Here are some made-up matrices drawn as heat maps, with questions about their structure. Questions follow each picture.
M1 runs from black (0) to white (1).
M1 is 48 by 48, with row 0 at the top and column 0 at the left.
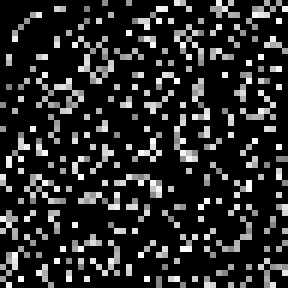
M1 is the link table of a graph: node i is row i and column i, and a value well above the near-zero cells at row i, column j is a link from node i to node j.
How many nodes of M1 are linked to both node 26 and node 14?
6
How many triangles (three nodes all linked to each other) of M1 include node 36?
2
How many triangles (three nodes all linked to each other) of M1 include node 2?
8
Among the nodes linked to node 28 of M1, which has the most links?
node 46
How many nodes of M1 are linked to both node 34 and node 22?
3
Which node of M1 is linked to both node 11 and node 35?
node 5
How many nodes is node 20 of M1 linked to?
4
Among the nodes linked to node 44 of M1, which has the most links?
node 41
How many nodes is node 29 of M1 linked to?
12
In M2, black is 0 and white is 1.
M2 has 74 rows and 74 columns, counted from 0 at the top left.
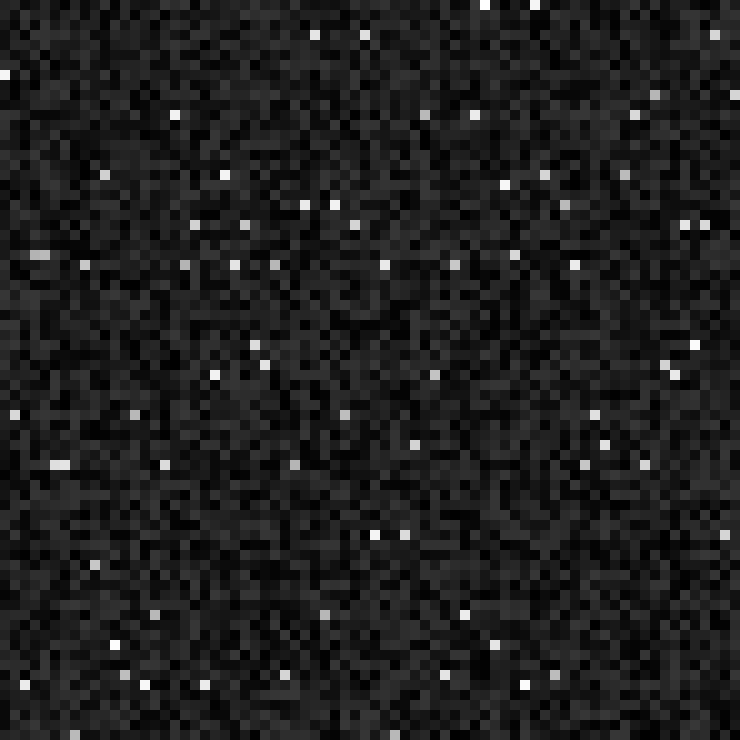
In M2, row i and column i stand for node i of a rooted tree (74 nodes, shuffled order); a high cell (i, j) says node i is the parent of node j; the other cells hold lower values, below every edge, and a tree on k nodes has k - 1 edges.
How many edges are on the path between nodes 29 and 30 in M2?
8
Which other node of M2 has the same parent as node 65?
73
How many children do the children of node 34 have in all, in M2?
3
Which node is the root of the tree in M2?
61
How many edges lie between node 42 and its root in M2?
4
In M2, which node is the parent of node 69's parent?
41
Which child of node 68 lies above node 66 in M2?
20
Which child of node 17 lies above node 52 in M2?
22
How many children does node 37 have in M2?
3
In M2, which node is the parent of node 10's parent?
11
